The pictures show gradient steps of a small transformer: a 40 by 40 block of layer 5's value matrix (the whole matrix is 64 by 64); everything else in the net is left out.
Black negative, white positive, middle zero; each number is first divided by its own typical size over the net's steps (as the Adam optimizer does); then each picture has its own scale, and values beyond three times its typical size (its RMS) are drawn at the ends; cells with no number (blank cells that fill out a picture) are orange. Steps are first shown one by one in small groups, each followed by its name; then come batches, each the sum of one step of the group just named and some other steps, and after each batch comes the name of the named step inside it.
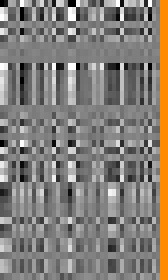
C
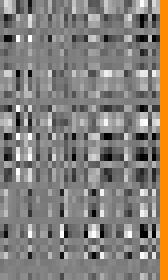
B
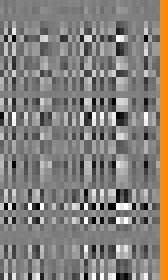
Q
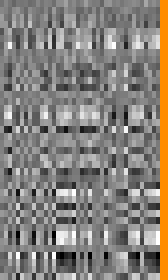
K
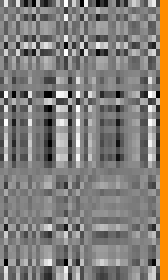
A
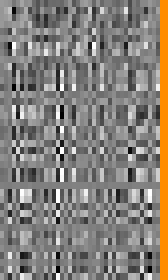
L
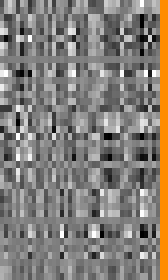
B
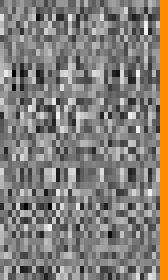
L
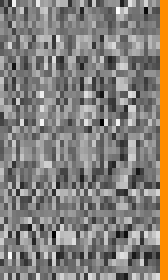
K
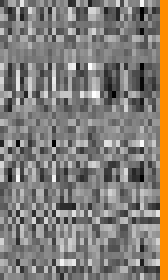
C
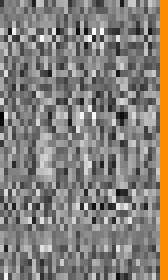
Q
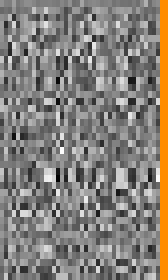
L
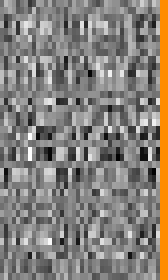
B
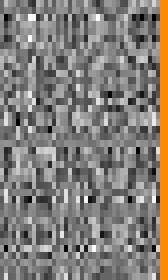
B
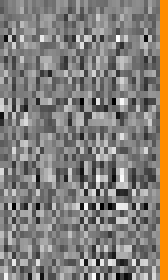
Q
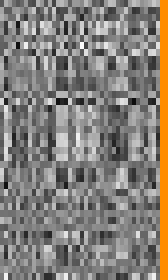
A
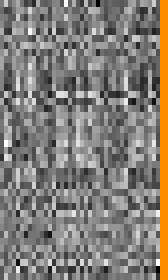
A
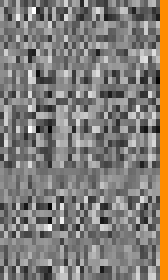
A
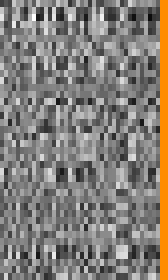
C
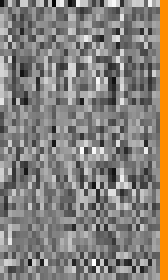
C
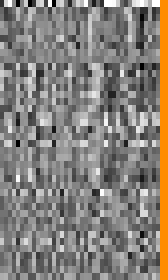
B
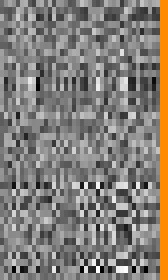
L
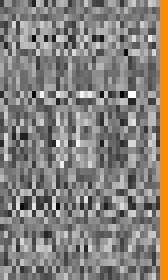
A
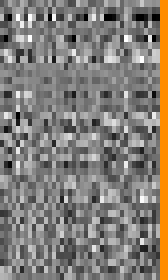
B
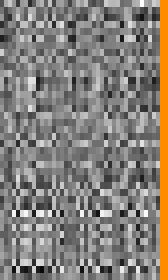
B
